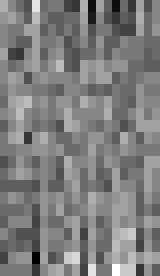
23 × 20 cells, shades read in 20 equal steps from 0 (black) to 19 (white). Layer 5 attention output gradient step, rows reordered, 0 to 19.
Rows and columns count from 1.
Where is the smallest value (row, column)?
22, 5
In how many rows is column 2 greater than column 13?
9
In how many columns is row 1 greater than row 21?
8
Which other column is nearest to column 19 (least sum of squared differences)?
10
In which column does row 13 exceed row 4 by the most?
12
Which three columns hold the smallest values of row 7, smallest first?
4, 15, 17
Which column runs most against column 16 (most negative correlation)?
18
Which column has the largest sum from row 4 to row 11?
11
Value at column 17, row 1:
4
